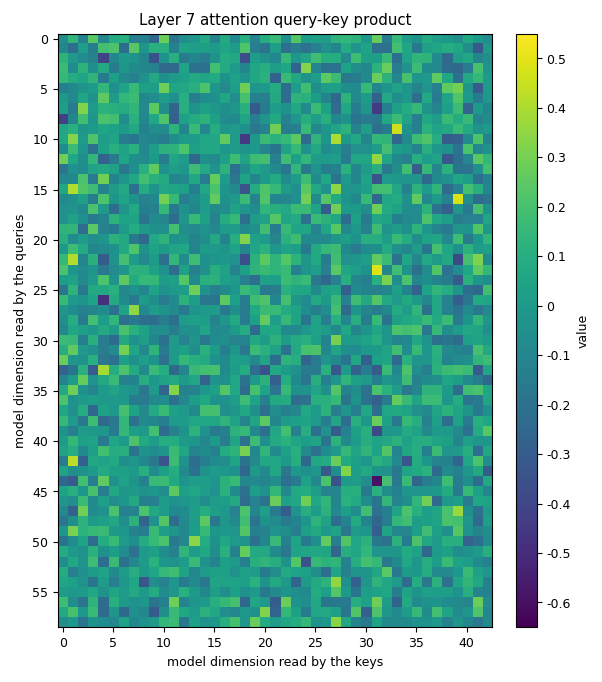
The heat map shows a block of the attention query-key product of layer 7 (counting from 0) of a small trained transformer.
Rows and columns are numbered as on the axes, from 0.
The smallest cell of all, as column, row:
31, 44
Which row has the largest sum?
15
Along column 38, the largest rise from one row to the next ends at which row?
13
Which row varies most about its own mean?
33
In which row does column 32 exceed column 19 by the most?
24
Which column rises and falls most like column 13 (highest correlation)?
38
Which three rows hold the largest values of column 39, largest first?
16, 47, 5
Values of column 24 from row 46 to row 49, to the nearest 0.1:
0.3 0.1 0 0
